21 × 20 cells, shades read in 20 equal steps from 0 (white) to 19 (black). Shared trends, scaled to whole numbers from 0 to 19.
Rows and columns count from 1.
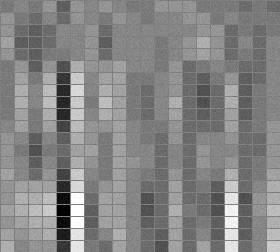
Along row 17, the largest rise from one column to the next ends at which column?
5
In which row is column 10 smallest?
14
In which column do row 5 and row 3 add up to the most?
3
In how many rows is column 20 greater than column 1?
5
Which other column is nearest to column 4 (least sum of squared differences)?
2
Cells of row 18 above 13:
1
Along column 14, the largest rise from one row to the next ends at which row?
6
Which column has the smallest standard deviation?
10
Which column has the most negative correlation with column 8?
15
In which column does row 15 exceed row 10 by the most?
8
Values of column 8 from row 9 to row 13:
5 6 8 10 10
